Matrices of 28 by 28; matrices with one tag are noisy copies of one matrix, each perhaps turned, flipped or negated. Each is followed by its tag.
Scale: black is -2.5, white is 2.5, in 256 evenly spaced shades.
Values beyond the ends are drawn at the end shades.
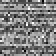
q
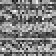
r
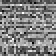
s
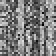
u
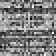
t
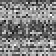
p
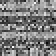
u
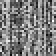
q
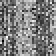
p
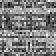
t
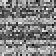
u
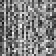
s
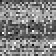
p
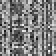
q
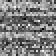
u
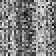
p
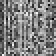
s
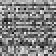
s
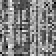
t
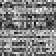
t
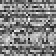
q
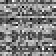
r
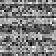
r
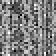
q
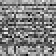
s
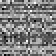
q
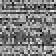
q
